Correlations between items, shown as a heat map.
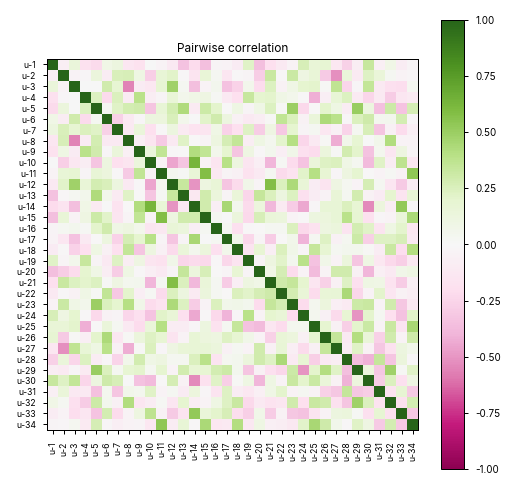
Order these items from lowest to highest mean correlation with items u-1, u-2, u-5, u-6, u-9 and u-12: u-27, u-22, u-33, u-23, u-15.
u-33, u-27, u-22, u-15, u-23
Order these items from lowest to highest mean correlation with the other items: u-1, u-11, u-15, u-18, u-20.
u-1, u-20, u-18, u-11, u-15
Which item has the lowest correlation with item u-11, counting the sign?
u-8
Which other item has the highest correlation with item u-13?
u-5
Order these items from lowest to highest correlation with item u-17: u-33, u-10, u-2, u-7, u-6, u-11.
u-7, u-2, u-11, u-6, u-33, u-10
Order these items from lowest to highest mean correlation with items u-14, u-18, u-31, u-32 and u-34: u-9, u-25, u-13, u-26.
u-9, u-13, u-26, u-25
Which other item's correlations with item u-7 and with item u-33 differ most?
u-14
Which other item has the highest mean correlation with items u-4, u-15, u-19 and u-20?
u-28
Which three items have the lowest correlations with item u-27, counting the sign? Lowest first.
u-2, u-8, u-31
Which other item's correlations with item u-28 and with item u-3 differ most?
u-30
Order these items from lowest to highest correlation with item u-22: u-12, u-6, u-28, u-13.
u-13, u-12, u-6, u-28
